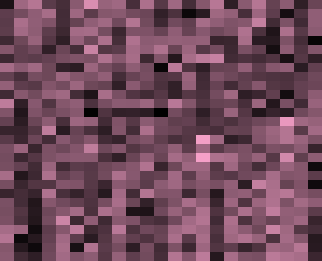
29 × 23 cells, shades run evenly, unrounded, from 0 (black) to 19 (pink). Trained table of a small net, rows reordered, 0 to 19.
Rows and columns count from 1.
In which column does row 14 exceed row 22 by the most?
6
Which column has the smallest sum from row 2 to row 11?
20
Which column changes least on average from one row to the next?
3
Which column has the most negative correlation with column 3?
22
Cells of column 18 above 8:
15
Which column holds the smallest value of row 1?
1
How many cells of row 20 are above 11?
6
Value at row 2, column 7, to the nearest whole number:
7
